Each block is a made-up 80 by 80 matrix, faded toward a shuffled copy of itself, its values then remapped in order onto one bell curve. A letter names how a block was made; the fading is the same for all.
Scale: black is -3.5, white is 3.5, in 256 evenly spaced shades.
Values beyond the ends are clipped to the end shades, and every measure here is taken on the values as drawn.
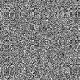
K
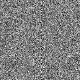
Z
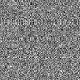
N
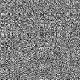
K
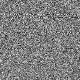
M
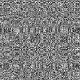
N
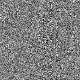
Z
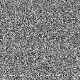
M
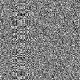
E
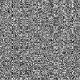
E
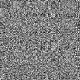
K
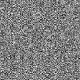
K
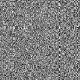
E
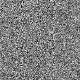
Z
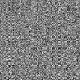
N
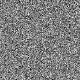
Z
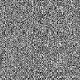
E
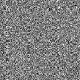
K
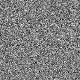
M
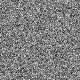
M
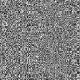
E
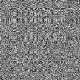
N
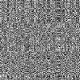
N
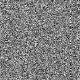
Z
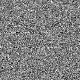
M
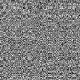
N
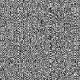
E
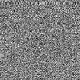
K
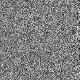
Z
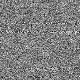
M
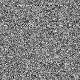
M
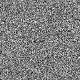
M
